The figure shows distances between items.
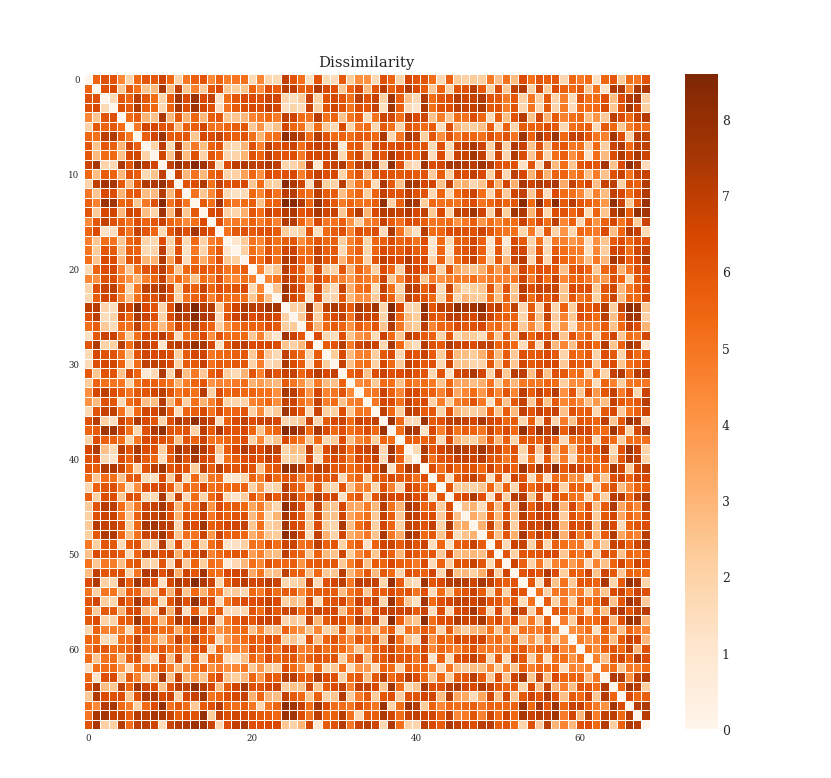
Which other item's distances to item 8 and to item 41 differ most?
37
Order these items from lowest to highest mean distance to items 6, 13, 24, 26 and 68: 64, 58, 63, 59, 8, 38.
59, 64, 58, 38, 63, 8
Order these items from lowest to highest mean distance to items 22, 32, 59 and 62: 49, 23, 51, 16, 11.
23, 11, 16, 51, 49
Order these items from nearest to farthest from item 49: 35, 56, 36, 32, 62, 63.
56, 63, 62, 32, 35, 36
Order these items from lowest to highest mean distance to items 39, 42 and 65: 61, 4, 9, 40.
40, 61, 9, 4
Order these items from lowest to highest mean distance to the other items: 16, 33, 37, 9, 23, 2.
23, 16, 2, 33, 9, 37
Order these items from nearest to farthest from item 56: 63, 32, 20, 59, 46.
63, 59, 32, 20, 46
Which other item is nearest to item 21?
66
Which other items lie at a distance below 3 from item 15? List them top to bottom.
33, 60, 67
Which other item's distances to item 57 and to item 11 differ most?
24
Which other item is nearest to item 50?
5
